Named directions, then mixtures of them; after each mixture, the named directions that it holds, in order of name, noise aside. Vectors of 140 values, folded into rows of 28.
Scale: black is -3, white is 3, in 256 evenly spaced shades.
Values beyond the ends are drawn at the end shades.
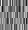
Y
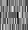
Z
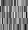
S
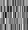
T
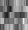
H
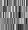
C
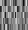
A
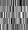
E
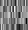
C, E.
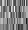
C, E.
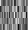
A, S.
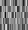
A.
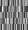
T, Y.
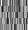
Y.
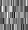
H, S, Y.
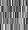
T, Y, Z.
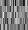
A, E.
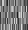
Z.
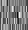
Z.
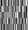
Y, Z.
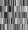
A, E, H.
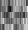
H.
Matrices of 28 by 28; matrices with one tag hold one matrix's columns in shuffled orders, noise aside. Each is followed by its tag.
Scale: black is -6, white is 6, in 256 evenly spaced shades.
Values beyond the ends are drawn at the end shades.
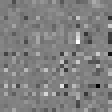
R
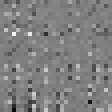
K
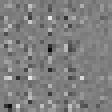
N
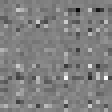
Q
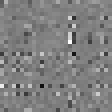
R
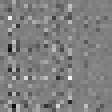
N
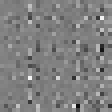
N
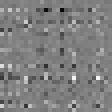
Q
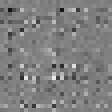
Q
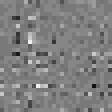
R
